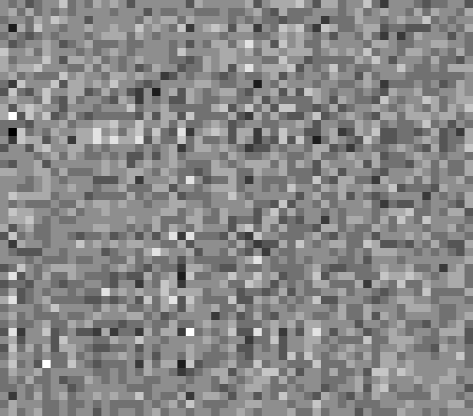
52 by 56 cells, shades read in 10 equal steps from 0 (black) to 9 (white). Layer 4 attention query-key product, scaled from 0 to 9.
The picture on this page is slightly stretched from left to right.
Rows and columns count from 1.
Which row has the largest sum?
7
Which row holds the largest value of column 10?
31
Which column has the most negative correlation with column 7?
2
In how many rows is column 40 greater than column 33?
19
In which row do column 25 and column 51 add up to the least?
25
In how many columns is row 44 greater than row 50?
20
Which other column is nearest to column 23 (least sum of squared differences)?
38
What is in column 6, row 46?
9
